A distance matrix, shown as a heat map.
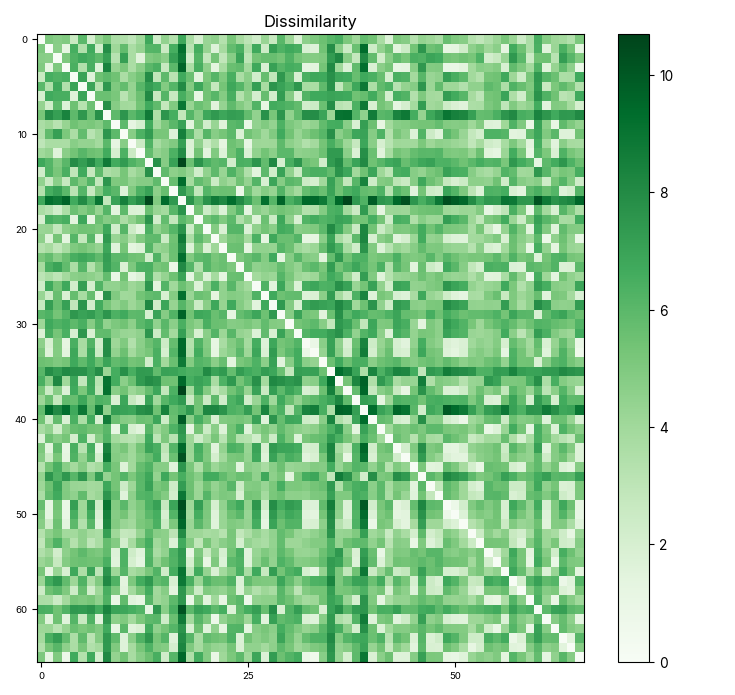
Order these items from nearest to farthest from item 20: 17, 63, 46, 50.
50, 63, 46, 17
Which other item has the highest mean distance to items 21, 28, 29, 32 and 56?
17
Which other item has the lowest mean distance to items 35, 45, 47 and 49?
53
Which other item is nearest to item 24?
16
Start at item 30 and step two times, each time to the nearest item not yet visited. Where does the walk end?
39
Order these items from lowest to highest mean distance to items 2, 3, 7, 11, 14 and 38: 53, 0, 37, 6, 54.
54, 0, 37, 53, 6
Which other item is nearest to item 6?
19
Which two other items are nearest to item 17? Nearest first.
8, 14
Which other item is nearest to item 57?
63
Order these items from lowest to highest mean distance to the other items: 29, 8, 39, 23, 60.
23, 29, 60, 8, 39
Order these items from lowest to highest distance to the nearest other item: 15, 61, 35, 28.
61, 28, 15, 35
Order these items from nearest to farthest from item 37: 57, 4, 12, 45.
12, 45, 57, 4
